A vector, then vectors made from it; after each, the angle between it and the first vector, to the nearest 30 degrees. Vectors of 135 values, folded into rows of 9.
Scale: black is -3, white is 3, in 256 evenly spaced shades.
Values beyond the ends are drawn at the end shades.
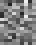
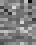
60 degrees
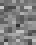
90 degrees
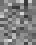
150 degrees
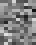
90 degrees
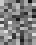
60 degrees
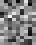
60 degrees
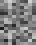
90 degrees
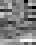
120 degrees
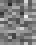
30 degrees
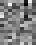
150 degrees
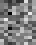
60 degrees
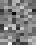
90 degrees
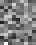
60 degrees
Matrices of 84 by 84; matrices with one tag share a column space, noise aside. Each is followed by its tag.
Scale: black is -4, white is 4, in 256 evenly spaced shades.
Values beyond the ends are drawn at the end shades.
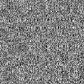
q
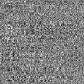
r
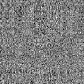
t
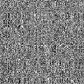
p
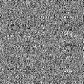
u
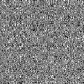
u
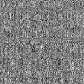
p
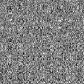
q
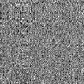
t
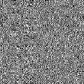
u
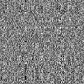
q
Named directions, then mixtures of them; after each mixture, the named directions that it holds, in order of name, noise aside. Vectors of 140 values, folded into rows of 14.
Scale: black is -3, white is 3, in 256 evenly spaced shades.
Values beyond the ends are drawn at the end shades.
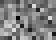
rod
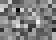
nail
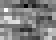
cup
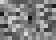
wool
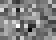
nail, rod.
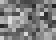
cup, wool.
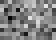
cup, nail, wool.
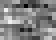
cup.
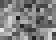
cup, nail, rod.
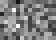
nail, rod, wool.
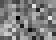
rod.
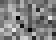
rod.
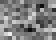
cup, rod, wool.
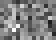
rod, wool.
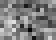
cup, rod.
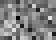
rod.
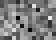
rod.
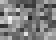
cup, wool.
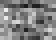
cup, wool.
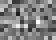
nail, wool.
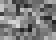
cup, nail, wool.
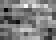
cup.
